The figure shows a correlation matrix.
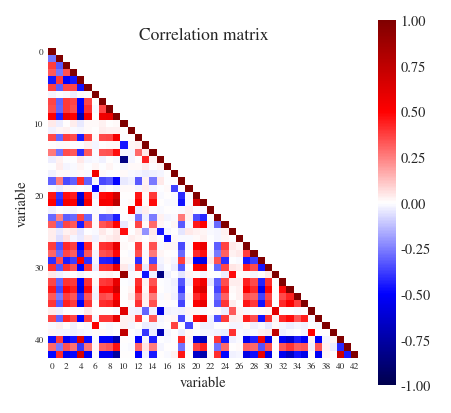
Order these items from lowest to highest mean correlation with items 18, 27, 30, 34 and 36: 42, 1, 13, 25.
42, 1, 13, 25
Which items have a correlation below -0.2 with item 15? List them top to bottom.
10, 25, 31, 36, 39
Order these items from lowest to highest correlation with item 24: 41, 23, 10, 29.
29, 23, 10, 41
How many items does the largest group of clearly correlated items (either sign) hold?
28
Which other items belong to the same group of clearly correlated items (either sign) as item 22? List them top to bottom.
11
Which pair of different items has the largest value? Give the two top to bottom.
10, 31
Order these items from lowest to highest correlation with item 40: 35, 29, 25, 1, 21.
21, 35, 25, 1, 29
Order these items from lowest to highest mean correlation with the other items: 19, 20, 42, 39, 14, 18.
42, 18, 19, 39, 14, 20
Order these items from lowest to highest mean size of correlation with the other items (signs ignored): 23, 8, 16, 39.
16, 39, 23, 8
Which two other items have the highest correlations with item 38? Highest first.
6, 17
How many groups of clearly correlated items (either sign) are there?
5
